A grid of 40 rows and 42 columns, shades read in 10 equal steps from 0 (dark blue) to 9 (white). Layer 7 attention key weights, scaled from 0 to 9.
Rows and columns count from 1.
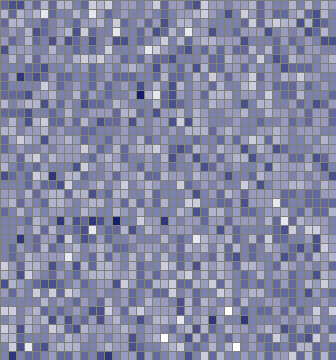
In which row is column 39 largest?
26
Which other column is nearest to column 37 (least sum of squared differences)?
39
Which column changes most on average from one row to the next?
25
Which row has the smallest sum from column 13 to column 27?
40
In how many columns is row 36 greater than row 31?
13
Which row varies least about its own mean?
15
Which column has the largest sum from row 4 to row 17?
32
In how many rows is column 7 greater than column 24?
19
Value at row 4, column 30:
3
